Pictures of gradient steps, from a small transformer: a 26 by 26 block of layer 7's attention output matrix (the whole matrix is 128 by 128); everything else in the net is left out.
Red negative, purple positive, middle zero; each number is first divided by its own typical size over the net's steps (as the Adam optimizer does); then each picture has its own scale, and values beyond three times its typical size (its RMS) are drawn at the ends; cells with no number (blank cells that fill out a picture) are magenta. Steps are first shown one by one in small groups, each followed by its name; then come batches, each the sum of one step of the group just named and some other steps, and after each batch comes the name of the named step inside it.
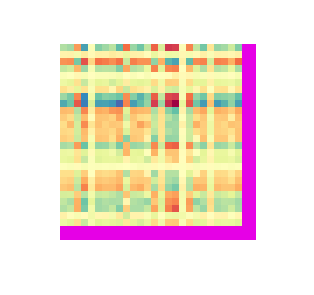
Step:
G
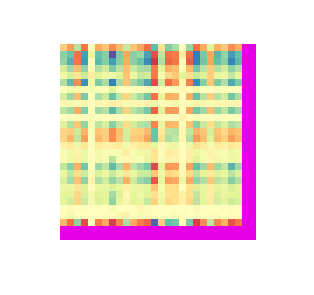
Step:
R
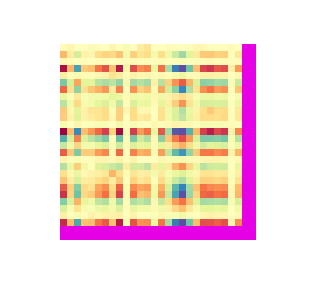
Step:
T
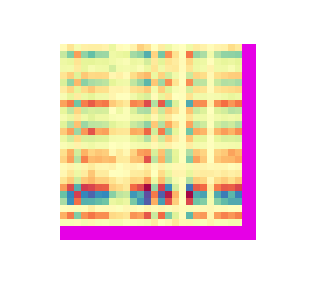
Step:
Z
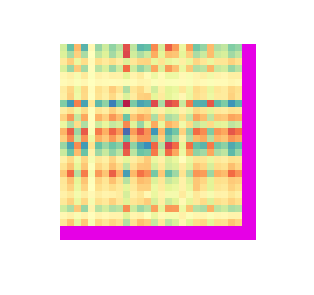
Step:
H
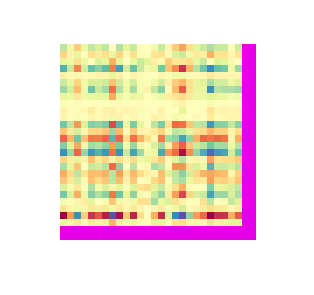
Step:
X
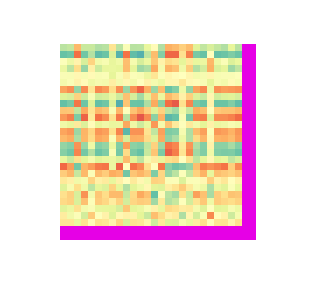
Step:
H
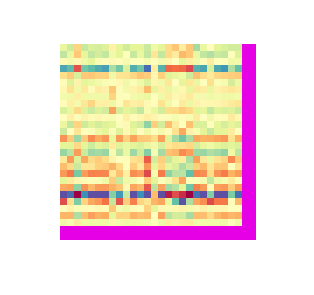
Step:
Z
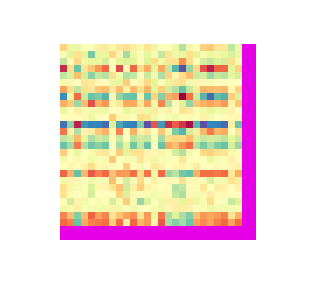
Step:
T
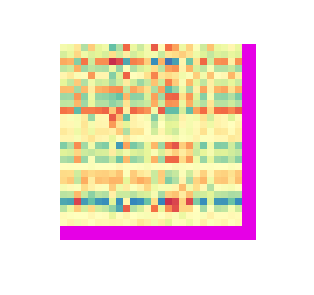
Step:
G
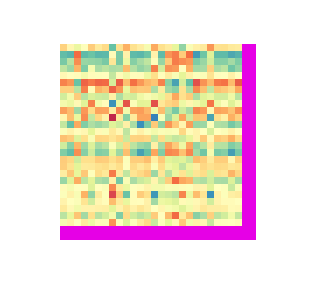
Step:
H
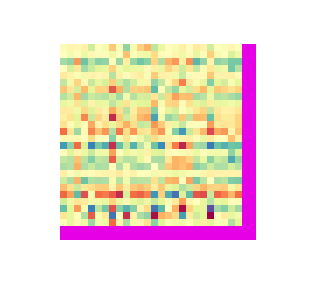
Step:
T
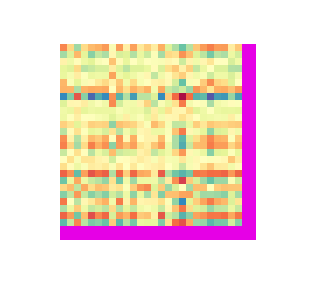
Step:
Z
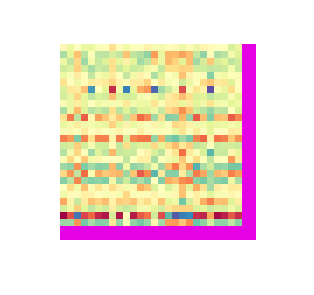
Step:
X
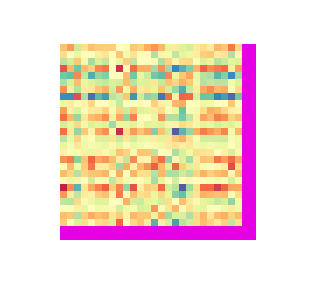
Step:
T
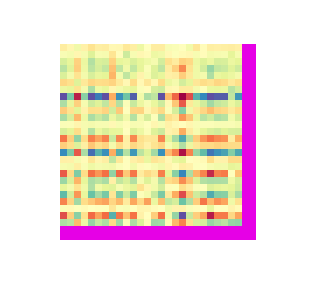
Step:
X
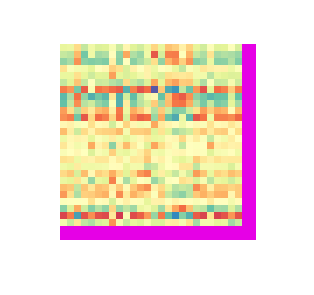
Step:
T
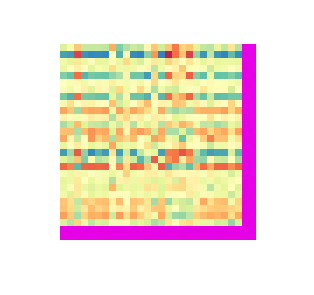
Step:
X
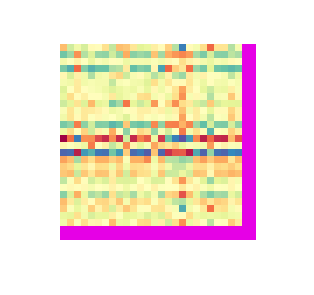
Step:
H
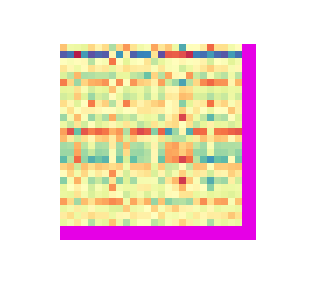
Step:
H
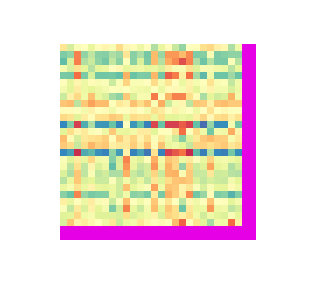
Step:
R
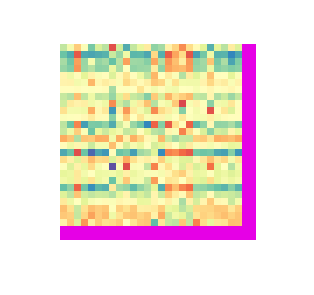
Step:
R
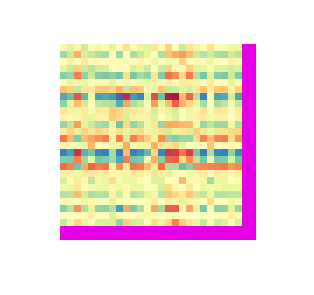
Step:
G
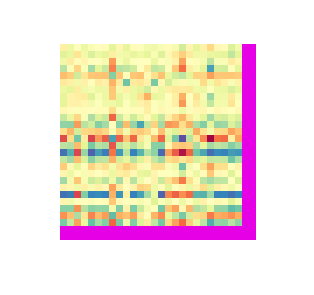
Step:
X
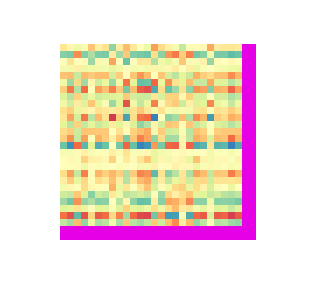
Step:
Z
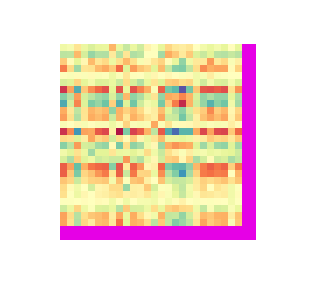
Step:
T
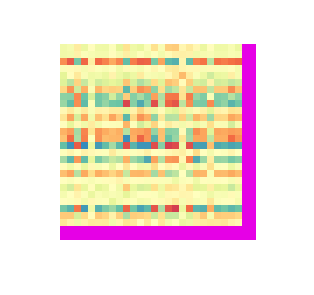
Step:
G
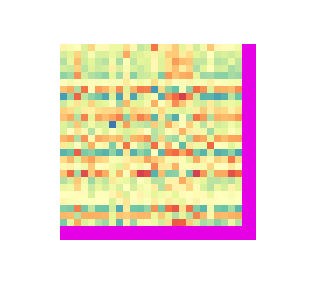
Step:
H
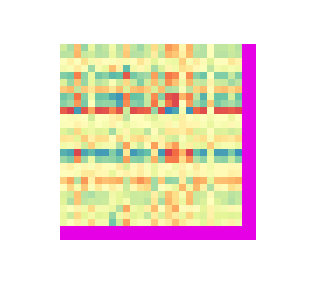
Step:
G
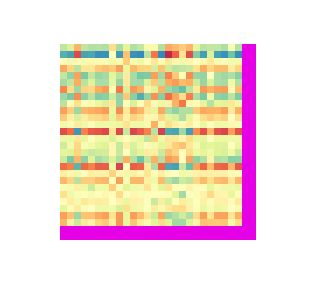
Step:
T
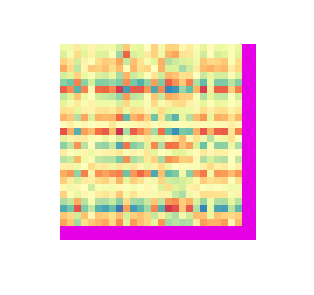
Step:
T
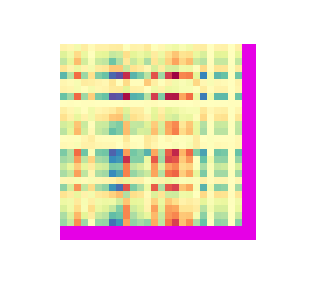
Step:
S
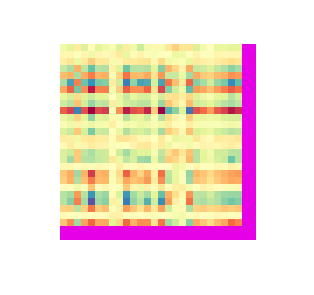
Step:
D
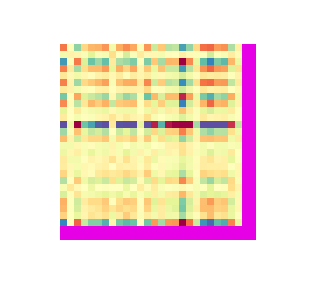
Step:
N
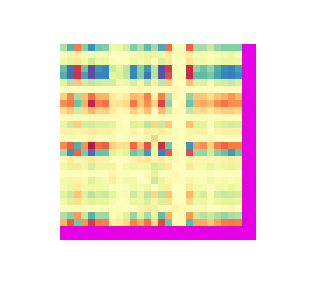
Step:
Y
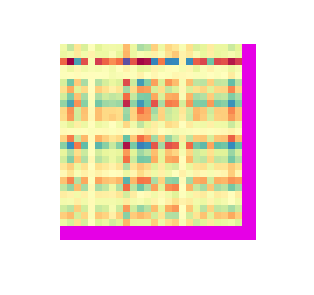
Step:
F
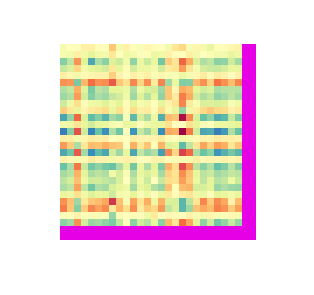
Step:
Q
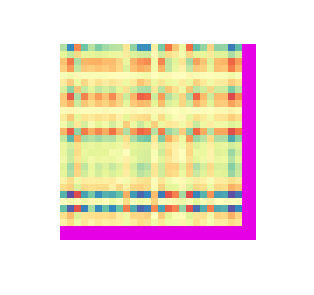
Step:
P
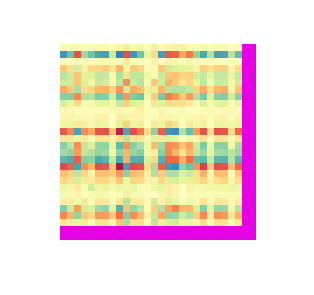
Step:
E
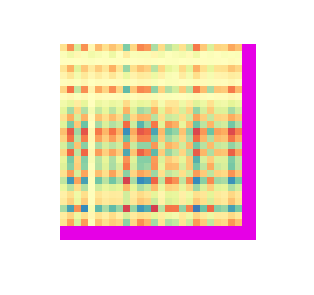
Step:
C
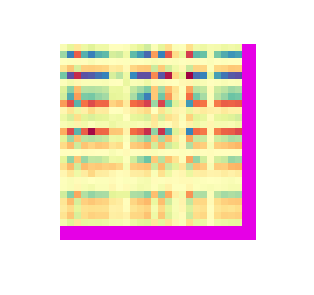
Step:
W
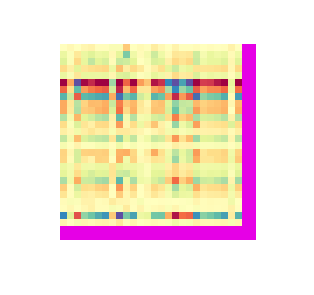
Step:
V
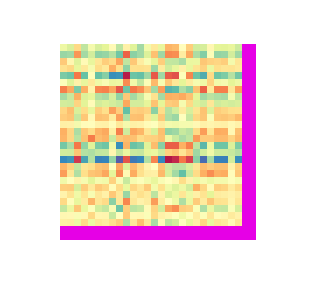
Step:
E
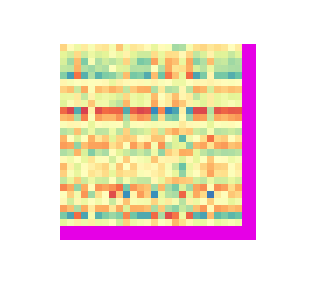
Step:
Y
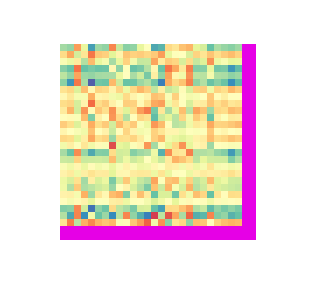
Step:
Y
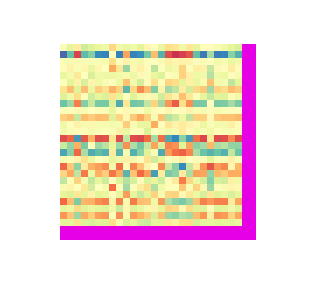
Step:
E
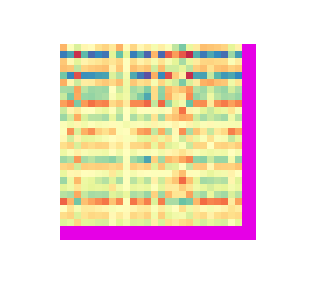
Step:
W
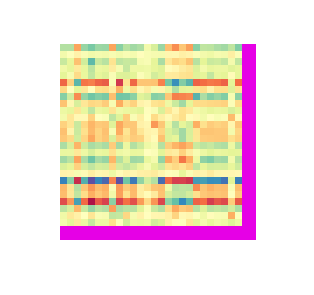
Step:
V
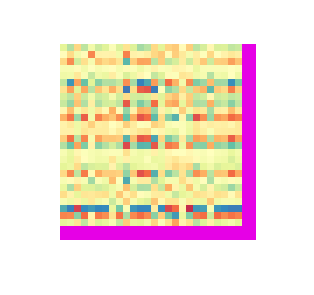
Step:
F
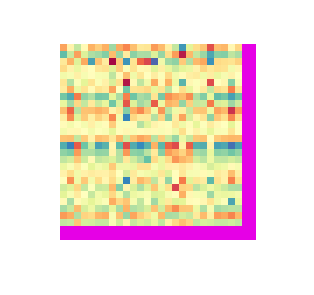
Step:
F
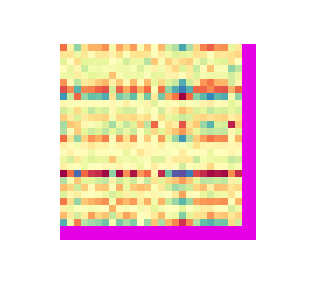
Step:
N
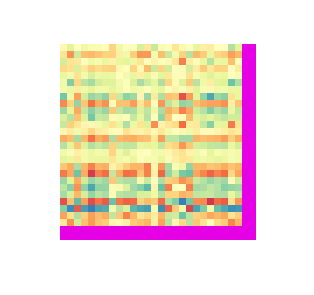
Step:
N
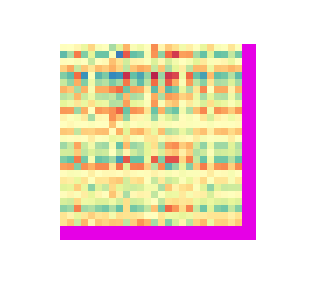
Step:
E
